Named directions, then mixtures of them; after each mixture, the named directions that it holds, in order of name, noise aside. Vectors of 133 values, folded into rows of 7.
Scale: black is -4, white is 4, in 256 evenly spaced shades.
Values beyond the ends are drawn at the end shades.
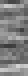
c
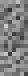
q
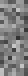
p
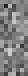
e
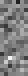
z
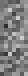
q.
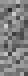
q.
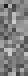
e.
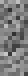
q.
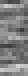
c.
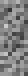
q.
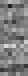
c, e.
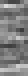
c.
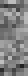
c, p.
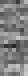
c, p.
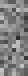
p.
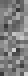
p, q.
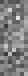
q.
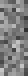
p.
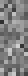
e, p.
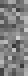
p.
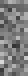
p, q.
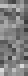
c, p.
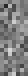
e.
